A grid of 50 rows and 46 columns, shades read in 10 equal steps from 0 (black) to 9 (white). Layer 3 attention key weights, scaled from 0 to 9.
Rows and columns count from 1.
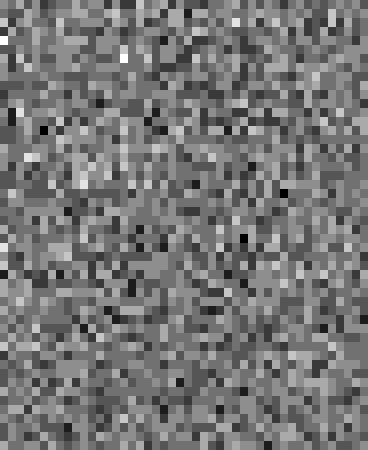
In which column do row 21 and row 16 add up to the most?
11
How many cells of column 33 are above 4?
20
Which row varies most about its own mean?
15
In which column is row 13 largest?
3
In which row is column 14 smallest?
35
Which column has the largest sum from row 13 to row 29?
16
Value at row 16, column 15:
2
